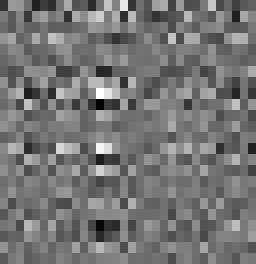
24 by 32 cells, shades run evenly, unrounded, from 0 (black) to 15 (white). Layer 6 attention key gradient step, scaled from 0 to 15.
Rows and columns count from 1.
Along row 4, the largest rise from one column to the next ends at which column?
22
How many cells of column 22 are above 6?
14
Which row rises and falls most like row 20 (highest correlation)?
24
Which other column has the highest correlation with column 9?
2
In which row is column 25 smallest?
1
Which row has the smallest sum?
7
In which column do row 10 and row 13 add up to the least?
13
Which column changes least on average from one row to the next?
18
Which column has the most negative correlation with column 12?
20
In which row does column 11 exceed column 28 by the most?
4
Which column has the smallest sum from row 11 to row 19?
32
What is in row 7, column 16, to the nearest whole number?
6
